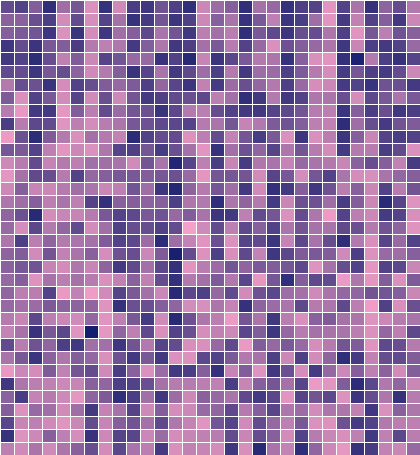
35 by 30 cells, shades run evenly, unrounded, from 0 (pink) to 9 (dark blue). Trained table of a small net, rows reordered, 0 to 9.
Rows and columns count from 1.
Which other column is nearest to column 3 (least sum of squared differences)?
11
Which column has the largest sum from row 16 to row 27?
13
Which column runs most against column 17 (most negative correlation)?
18
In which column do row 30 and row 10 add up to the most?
1
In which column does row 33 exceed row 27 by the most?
27
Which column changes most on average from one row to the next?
26
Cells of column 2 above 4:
17
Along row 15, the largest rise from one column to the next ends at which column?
20
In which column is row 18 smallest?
14
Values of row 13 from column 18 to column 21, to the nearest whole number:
7 3 3 2
